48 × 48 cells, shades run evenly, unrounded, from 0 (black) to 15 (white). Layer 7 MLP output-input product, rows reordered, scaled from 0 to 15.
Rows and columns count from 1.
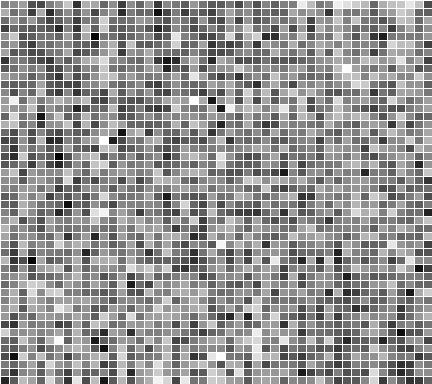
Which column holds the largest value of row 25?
12
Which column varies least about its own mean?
16
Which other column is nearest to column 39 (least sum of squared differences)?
40
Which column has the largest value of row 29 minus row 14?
25
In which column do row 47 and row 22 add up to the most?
18
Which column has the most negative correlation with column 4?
46
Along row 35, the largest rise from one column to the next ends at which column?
33
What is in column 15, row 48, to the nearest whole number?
5
